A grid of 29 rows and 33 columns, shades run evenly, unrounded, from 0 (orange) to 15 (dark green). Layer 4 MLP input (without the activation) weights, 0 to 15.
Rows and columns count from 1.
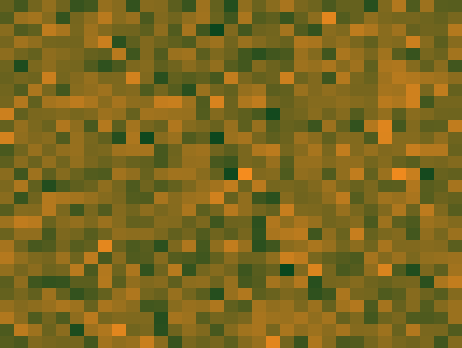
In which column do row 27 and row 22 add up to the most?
15
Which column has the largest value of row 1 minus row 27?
7
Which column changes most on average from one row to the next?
16
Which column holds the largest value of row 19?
19
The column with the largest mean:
12
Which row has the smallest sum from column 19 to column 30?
13
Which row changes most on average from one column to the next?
23
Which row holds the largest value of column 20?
10
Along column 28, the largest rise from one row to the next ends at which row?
24
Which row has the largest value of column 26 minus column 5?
11
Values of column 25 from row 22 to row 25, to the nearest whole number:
10 11 8 5
